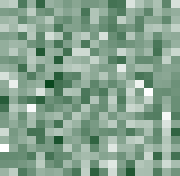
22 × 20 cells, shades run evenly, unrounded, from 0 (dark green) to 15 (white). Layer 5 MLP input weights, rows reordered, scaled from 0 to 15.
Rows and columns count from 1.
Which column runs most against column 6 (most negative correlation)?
16
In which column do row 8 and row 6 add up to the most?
11
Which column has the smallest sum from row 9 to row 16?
7
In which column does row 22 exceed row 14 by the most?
1
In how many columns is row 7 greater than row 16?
10
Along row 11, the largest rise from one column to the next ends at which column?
2
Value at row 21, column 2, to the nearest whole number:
6
